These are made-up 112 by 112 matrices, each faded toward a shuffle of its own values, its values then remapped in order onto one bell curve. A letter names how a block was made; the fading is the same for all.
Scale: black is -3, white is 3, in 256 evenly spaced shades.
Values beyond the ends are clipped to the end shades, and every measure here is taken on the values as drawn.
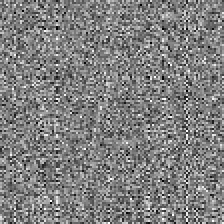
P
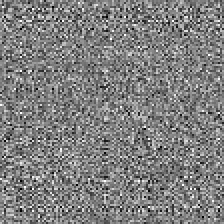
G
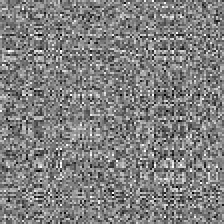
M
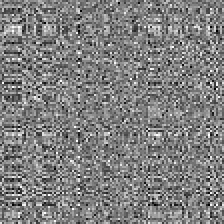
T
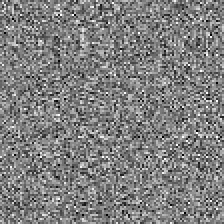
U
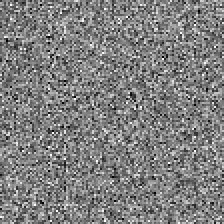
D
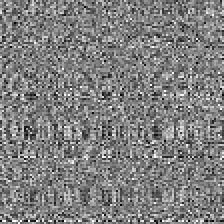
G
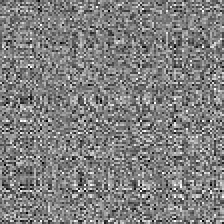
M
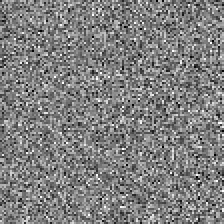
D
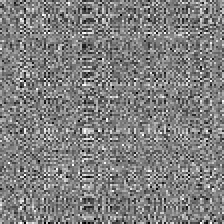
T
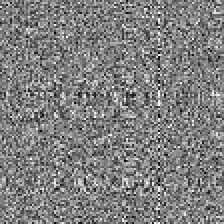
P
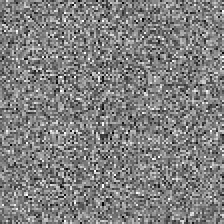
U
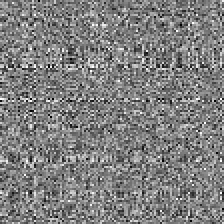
G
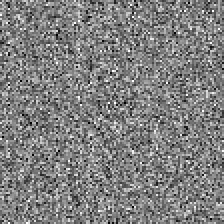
D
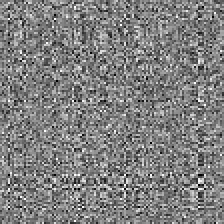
M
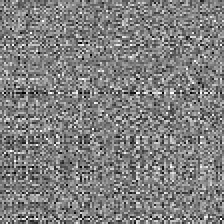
G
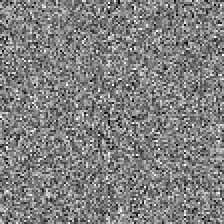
D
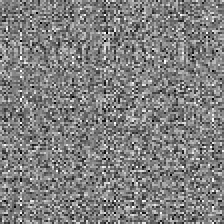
P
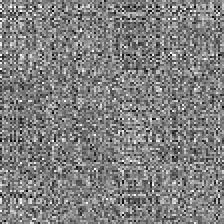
M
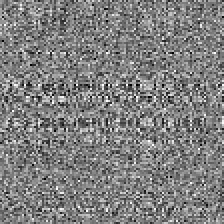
G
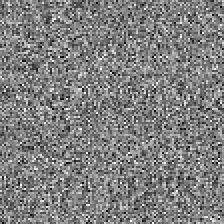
U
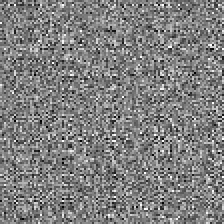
P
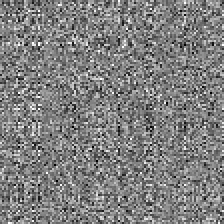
P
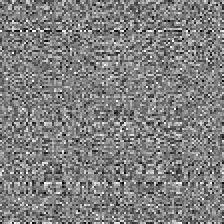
G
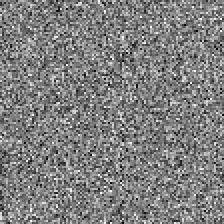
D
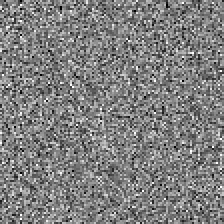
D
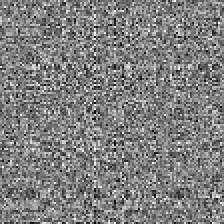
P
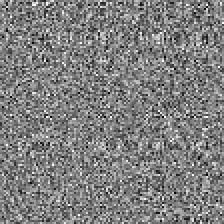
U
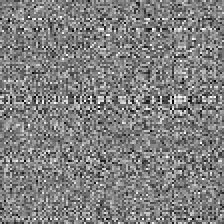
G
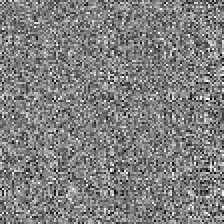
P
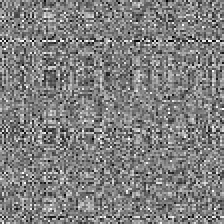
G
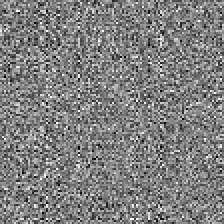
P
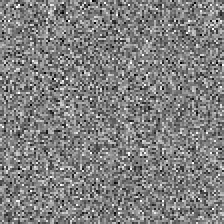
U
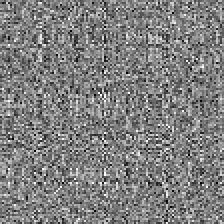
P
